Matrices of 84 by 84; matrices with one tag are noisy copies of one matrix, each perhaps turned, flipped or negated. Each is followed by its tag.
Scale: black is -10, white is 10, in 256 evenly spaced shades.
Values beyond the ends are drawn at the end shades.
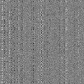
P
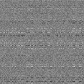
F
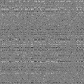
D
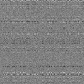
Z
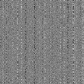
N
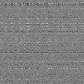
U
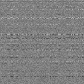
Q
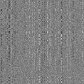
D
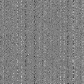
N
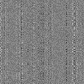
Z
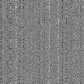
N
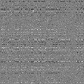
D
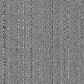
U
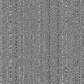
N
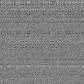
P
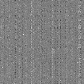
U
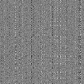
U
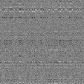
Z
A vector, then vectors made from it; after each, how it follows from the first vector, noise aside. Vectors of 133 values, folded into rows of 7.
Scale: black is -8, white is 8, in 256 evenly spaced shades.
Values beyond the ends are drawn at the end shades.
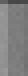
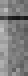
wrapped around, scaled up.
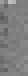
negated, partly zeroed.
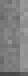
reversed.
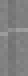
wrapped around, negated, shrunk.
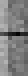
wrapped around, scaled up.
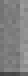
reversed.
